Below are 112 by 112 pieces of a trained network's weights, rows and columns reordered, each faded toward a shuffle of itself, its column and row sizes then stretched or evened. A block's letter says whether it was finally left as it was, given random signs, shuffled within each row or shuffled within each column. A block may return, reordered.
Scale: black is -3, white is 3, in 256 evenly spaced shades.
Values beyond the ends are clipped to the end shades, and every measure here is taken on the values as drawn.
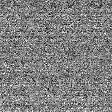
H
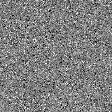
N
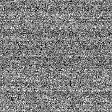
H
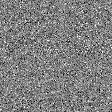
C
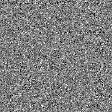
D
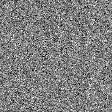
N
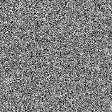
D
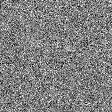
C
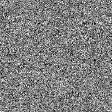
H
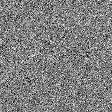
C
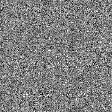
H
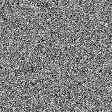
C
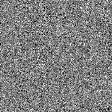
H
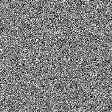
H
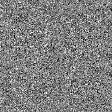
H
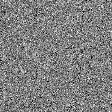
N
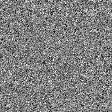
D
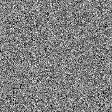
N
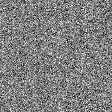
N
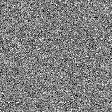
C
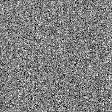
N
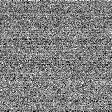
C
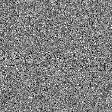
D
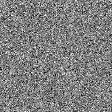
C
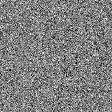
N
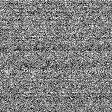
C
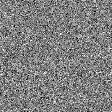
C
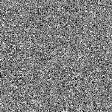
D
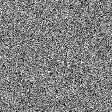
N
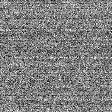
H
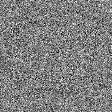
D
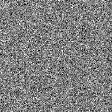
H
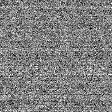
H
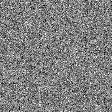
N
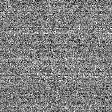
H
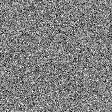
C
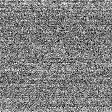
C
